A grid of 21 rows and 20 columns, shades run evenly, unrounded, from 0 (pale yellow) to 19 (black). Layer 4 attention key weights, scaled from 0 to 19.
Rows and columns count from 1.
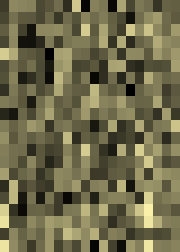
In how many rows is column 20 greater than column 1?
8
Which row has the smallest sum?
19
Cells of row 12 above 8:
17
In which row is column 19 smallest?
10
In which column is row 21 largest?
11
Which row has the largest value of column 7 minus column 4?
14
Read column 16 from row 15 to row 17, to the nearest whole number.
7 8 15
